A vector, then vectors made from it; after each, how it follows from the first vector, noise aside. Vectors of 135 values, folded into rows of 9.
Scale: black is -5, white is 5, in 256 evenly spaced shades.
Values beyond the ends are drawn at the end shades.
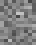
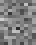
reversed.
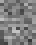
reversed.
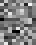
reversed, negated, scaled up.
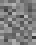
wrapped around.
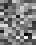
wrapped around, negated, scaled up.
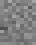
wrapped around, negated, shrunk.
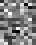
reversed, negated, scaled up.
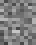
reversed.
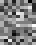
scaled up.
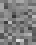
wrapped around.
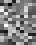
wrapped around, negated, scaled up.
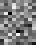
wrapped around, negated, scaled up.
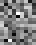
scaled up.
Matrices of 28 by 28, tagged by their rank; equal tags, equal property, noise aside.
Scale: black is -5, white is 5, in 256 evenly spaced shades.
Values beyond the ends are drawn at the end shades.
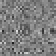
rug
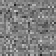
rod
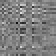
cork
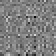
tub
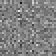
rod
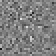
rod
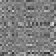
rug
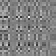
cork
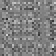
tub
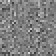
rod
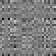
cork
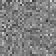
rod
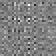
rug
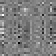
rug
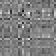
rug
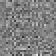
rod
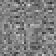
tub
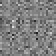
tub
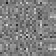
tub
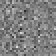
rod
